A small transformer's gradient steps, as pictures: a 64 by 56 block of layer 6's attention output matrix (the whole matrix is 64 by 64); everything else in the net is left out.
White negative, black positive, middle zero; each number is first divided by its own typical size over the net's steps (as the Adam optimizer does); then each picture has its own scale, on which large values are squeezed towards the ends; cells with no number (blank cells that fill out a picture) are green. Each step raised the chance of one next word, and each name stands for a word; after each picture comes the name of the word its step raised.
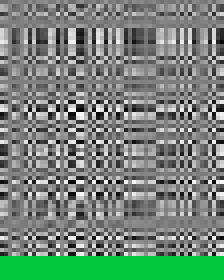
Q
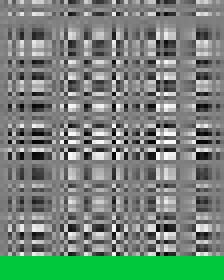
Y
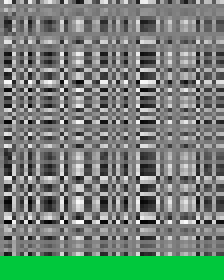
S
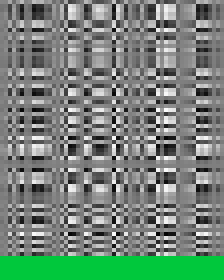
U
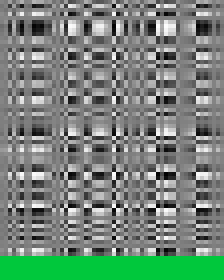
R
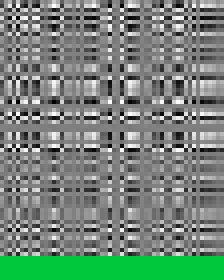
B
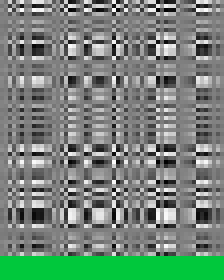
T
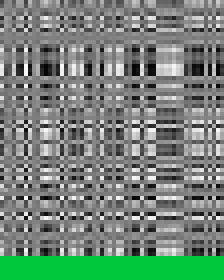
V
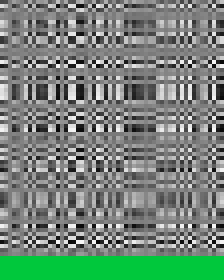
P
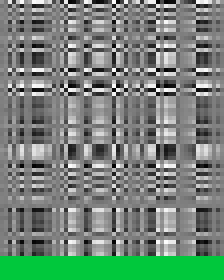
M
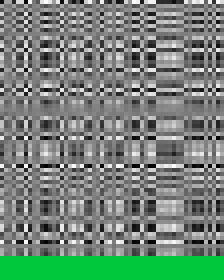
M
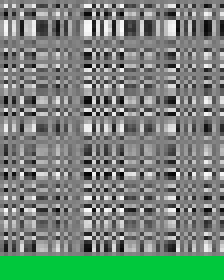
R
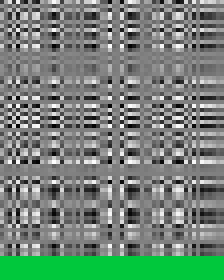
T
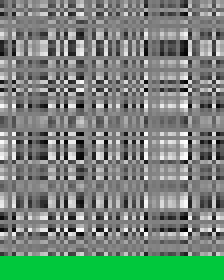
Y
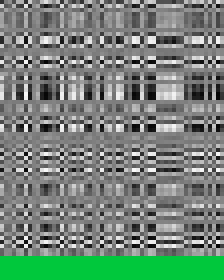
P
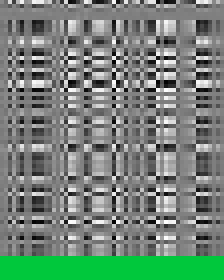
S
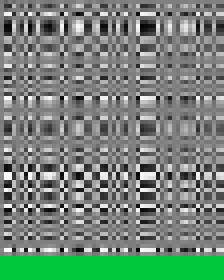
R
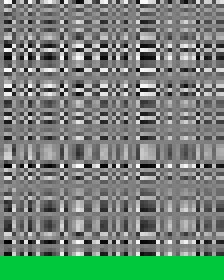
M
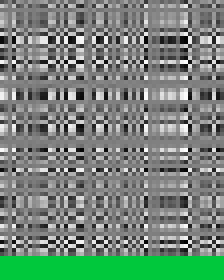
P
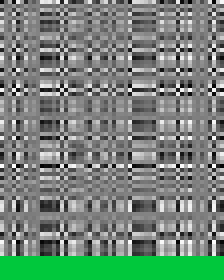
M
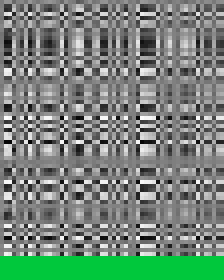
Q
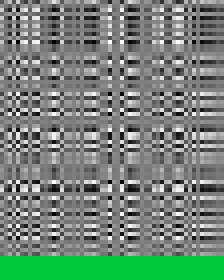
Q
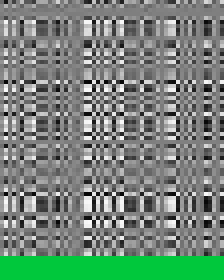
S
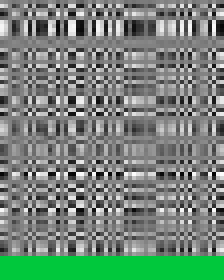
R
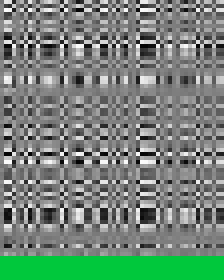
T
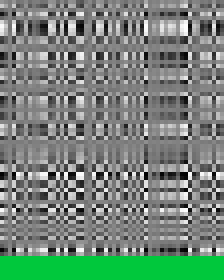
R
